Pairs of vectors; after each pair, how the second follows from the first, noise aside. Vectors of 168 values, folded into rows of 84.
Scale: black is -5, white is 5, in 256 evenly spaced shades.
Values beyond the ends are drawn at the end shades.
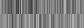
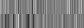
wrapped around, partly zeroed.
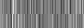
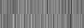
reversed, negated, shrunk.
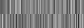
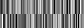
scaled up.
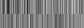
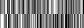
wrapped around, negated, scaled up.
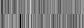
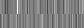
wrapped around, negated, partly zeroed.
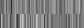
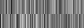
copied.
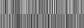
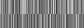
copied.
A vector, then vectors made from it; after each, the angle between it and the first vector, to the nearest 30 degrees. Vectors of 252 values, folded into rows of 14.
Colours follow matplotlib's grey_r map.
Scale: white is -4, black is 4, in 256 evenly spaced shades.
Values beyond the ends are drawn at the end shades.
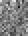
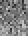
90 degrees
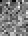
150 degrees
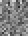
30 degrees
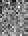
150 degrees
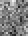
30 degrees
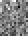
30 degrees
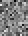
120 degrees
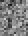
120 degrees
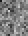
120 degrees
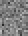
90 degrees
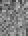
150 degrees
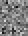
90 degrees
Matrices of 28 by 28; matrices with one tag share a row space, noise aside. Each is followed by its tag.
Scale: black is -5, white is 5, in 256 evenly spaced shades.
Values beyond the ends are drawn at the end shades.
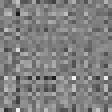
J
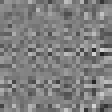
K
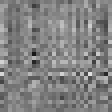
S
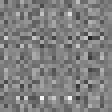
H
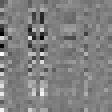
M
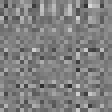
H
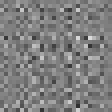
H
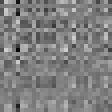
J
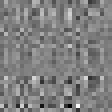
H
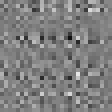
H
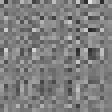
H
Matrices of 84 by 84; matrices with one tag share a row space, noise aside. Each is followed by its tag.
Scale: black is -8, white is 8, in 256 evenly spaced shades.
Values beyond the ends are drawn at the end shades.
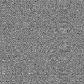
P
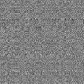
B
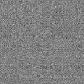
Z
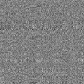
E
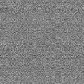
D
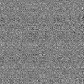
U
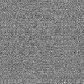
Z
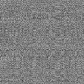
D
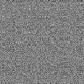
P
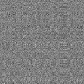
P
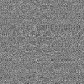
Z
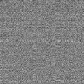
D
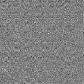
B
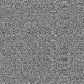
P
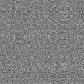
P
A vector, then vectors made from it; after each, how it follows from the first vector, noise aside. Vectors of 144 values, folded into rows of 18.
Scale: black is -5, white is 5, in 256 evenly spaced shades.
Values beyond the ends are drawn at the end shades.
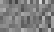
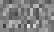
wrapped around.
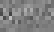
reversed, negated, partly zeroed.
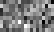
wrapped around, negated, scaled up.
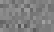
wrapped around, negated, shrunk.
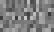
wrapped around.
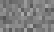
wrapped around, shrunk.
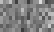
sign-scrambled.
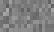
wrapped around, shrunk.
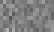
reversed, shrunk.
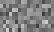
wrapped around.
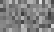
sign-scrambled.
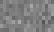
wrapped around, negated, shrunk.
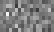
wrapped around.
